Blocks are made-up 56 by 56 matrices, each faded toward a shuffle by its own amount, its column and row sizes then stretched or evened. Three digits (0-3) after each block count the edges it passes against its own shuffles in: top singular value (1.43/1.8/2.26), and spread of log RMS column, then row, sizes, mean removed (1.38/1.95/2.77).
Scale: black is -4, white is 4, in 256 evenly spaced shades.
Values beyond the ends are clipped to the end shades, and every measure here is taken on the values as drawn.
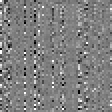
2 3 0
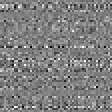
3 0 3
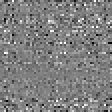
1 1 3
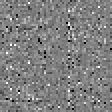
1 2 0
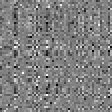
3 2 1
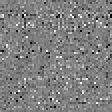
1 0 2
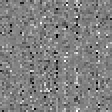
1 2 1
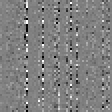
2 3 0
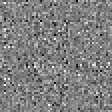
1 1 1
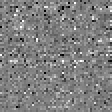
2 1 2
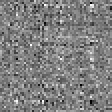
2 2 1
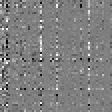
2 3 2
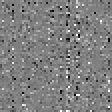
1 2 0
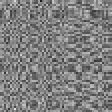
3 0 1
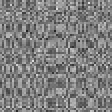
3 1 1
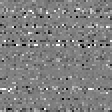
1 0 3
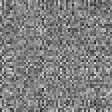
3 2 2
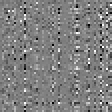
3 3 1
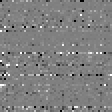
2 1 3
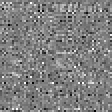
2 0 2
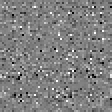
1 1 2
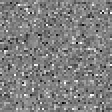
1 0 2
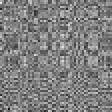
3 2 1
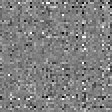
0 2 2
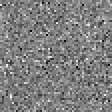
0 0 1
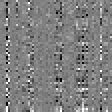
3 3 1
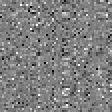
2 1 0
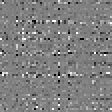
2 2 3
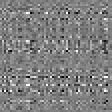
3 2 3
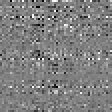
2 2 3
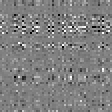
3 2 3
